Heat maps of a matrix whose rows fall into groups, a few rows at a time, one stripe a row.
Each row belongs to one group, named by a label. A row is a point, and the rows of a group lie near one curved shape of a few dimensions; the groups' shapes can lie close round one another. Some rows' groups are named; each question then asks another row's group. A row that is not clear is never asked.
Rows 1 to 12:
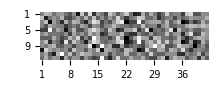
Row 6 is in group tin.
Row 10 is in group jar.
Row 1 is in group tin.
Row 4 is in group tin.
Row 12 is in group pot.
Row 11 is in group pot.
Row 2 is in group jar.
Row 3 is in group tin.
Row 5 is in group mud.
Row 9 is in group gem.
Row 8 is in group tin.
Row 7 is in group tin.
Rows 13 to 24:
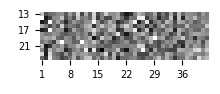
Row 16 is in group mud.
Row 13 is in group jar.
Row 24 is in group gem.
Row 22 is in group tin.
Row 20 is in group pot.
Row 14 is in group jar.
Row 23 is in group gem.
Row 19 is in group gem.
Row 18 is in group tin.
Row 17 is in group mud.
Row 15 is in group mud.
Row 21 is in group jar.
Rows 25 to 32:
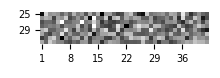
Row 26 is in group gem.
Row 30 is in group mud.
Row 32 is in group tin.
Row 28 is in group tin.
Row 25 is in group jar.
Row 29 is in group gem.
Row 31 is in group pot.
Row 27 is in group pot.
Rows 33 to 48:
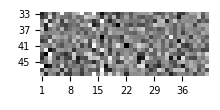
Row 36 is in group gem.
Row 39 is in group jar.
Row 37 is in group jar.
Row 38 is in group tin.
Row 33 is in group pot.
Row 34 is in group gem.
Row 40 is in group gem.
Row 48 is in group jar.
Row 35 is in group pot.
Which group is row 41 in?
tin
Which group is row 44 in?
jar
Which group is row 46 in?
jar
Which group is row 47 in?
pot
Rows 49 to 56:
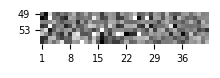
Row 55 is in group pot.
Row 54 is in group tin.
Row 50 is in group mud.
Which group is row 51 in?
tin
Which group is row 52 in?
mud
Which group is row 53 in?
pot
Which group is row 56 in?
pot
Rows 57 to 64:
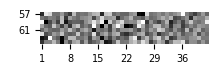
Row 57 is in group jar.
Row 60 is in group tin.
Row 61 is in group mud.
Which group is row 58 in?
mud
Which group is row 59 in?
jar
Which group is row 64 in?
pot
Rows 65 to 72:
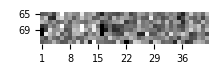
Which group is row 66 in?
pot
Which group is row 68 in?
pot
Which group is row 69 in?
pot
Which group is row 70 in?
jar
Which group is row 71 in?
jar
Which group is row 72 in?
tin
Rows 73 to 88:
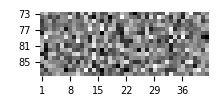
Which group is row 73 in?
tin
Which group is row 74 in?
mud
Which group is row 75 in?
gem
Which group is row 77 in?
mud
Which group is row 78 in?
jar
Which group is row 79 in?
gem
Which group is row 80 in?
jar
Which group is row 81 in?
jar
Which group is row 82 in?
mud
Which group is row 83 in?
pot
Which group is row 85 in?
tin
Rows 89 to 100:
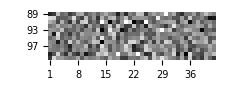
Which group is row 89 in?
mud
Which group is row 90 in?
gem
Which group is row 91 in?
tin
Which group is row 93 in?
gem
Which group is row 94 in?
gem
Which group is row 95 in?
gem
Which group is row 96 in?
mud
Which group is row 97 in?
tin
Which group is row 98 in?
tin
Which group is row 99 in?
jar
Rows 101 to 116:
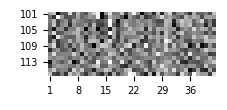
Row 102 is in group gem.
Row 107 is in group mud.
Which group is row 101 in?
mud
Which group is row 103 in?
pot
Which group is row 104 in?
pot
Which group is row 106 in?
pot
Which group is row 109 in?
tin
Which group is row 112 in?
tin
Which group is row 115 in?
tin
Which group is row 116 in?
mud
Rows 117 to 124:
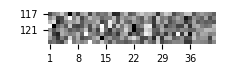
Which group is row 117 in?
pot
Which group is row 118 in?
pot
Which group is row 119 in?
pot
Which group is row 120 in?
jar
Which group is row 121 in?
tin
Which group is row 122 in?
jar
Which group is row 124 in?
pot
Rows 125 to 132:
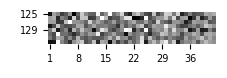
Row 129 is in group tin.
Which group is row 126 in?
tin
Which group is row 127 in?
pot
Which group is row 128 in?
mud
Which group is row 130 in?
gem
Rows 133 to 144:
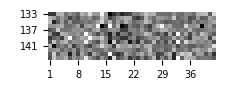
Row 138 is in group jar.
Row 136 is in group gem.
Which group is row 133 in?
pot
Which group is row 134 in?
tin
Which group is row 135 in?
jar
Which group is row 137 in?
gem
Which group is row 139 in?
pot
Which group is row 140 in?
jar
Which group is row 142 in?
tin
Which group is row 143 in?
pot
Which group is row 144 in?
jar
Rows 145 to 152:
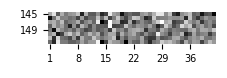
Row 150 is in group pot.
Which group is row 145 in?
gem
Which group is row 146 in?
jar
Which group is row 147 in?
gem
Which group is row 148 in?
pot
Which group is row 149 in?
mud
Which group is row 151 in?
gem
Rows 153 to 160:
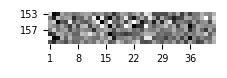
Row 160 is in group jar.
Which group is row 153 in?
jar
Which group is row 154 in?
tin
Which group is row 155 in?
mud
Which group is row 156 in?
tin
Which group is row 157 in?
tin
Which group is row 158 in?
pot
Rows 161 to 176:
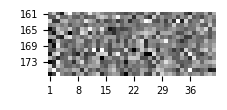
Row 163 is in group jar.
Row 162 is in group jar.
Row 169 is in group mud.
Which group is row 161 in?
pot
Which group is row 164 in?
tin
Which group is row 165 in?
pot
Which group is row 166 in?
pot
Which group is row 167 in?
pot
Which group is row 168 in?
mud
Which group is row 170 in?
tin
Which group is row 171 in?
jar
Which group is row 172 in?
mud
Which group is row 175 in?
gem
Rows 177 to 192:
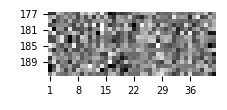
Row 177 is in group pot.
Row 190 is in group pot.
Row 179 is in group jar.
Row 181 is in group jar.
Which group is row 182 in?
gem
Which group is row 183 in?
pot
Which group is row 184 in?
pot
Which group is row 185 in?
gem
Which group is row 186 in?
jar
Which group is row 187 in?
gem
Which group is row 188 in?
gem
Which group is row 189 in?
pot
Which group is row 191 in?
gem
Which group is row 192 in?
gem
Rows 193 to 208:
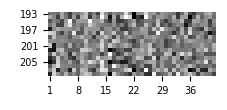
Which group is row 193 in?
tin
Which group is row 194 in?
tin
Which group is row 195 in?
pot
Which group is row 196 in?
pot
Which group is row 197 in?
gem
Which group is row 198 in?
gem
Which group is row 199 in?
tin
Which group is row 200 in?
jar
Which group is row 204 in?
mud
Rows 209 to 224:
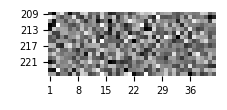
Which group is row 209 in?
pot
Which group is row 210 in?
gem
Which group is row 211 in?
mud
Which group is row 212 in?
mud
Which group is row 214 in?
jar
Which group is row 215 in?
mud
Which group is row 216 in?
tin
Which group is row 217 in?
pot
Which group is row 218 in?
jar
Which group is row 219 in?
tin
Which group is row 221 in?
pot
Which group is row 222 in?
gem
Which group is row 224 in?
tin
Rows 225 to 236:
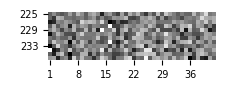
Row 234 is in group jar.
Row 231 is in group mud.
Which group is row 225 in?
mud
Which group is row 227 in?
pot
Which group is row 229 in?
gem
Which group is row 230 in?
mud
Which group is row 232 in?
pot
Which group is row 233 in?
mud
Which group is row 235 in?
pot
